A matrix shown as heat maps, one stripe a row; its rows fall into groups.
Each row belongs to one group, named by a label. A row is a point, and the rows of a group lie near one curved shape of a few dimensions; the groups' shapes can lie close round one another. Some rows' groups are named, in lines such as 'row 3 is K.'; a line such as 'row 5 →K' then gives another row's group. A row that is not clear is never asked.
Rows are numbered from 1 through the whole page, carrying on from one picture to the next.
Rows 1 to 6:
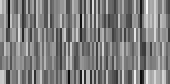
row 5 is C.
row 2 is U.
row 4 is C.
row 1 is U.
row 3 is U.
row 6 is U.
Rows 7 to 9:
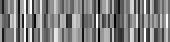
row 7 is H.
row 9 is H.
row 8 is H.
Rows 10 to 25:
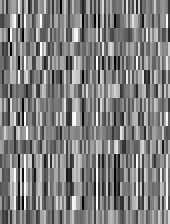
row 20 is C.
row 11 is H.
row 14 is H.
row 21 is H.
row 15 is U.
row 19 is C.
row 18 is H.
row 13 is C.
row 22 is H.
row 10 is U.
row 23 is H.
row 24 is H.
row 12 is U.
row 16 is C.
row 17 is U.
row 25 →C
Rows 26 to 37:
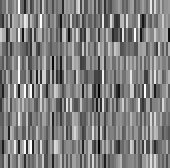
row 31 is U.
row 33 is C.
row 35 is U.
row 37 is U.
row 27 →C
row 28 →U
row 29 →C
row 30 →U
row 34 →U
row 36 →H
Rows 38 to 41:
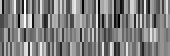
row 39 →H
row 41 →C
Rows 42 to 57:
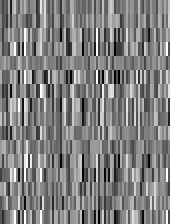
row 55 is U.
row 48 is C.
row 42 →C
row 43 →C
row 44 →C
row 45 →H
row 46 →C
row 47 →H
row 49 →U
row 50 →U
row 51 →C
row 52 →C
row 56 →U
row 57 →H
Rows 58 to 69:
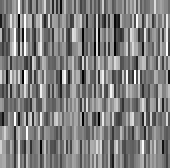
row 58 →U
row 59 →H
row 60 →H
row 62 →C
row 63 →U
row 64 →C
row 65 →C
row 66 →H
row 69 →C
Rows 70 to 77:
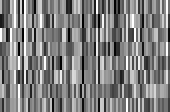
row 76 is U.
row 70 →H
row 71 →H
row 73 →H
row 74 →U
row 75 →H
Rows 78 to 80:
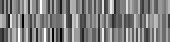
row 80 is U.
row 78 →C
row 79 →U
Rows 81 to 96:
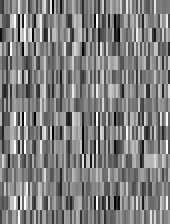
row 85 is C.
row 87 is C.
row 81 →U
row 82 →H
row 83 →H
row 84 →U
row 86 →U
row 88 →C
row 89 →H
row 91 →H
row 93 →C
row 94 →C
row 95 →H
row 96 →U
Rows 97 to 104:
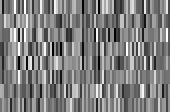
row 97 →H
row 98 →C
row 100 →U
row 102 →U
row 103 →C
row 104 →C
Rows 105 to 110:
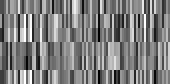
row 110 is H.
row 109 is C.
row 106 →H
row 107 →H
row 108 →C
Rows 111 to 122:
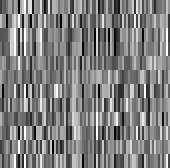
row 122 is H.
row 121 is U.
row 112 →U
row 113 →H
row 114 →H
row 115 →U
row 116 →C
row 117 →H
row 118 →C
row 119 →C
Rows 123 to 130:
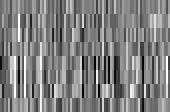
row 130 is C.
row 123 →C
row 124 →U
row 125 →U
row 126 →C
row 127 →H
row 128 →H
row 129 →H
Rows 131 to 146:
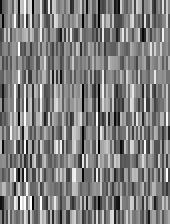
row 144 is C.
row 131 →H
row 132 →H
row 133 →C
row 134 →U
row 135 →C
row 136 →U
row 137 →H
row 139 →H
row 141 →H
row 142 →C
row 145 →H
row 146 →C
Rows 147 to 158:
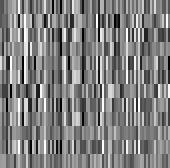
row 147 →U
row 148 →H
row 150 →C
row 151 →U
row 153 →C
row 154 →U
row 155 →U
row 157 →U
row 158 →C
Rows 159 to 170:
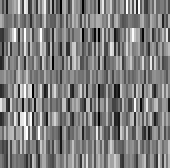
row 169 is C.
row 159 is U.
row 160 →C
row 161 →H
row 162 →C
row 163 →U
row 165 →H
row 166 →U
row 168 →C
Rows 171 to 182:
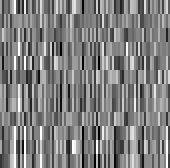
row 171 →H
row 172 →C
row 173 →C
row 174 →U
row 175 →H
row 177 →U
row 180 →H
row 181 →H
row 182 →H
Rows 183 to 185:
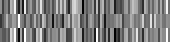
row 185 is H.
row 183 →H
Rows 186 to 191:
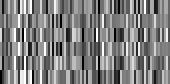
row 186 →H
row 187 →U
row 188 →H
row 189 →U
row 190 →H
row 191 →H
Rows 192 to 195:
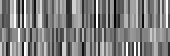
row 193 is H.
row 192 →H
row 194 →U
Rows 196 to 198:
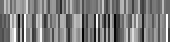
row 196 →C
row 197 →H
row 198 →H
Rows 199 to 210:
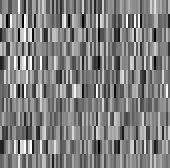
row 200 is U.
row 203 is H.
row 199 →U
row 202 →U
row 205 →H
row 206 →C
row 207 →C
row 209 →H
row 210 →U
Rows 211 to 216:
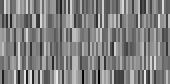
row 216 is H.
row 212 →C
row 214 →C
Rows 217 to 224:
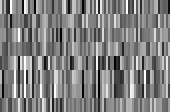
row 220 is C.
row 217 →U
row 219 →U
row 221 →H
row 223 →H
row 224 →U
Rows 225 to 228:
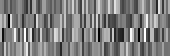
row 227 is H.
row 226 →U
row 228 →C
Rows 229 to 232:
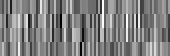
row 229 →C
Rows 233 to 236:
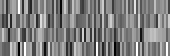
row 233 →U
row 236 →H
